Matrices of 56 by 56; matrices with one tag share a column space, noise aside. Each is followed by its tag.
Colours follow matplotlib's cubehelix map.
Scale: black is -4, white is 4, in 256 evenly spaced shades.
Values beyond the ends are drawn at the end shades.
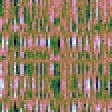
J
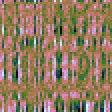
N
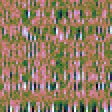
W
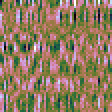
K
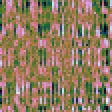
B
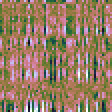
N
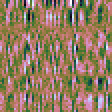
K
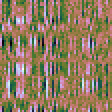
J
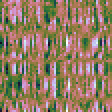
J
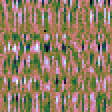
K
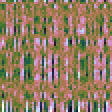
N
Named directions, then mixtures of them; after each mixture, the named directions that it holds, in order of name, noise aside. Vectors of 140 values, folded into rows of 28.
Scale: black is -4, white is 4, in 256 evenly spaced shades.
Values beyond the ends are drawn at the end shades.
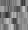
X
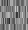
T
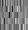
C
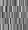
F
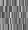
F.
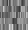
F, T, X.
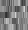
X.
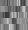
X.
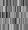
F, X.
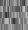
F, X.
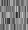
T.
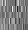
C, F, T.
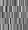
F.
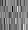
C, F.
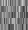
T, X.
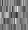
C, T, X.
